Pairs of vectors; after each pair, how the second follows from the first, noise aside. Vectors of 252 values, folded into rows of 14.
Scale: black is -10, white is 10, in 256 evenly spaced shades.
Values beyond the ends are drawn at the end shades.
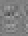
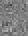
wrapped around, negated.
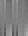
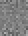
sign-scrambled.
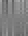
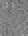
negated, partly zeroed.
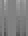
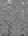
reversed, negated, partly zeroed.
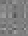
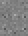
negated, partly zeroed.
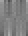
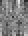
reversed, scaled up.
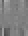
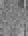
reversed.
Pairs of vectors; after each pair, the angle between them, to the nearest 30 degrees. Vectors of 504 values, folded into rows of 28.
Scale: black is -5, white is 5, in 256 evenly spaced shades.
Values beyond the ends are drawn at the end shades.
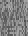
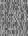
90 degrees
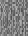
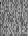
90 degrees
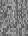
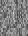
30 degrees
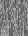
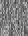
30 degrees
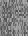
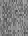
30 degrees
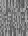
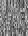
30 degrees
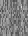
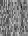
150 degrees
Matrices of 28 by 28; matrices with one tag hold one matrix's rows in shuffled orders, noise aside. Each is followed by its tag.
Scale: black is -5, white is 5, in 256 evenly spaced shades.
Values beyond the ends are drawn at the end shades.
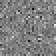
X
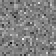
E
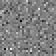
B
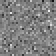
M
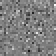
X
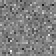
M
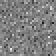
M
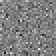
B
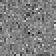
X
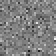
X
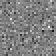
M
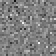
E
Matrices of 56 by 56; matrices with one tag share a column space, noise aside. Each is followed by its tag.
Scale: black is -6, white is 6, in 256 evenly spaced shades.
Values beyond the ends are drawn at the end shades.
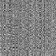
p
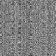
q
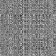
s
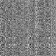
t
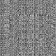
s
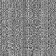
p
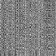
p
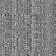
s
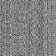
q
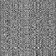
p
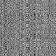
s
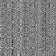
p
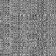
s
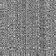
p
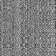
t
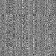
s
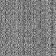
t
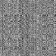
s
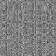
q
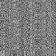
p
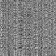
p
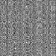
q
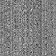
t
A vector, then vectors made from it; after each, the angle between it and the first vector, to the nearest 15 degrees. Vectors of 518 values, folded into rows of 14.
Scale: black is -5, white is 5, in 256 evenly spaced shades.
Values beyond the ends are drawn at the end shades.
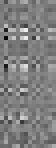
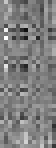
150 degrees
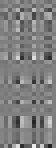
90 degrees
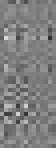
120 degrees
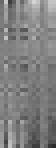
120 degrees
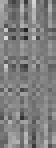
135 degrees
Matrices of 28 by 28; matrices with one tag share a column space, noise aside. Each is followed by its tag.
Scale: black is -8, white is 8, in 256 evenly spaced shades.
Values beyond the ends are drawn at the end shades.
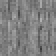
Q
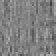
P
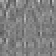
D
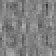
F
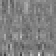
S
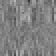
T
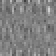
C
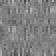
C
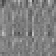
D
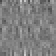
C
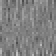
T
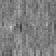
F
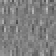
C
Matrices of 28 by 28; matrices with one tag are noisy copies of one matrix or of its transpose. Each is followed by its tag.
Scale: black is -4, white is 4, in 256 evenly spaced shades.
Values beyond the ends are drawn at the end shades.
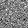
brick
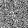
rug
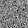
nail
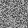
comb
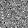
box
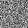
comb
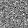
rug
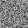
nail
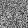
nail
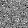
nail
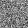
nail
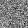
nail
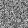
rug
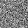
comb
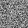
rug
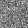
nail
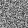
nail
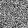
box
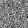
rug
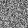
comb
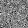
box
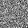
comb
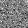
rug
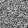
brick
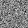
comb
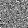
comb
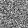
rug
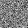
comb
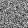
brick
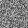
brick
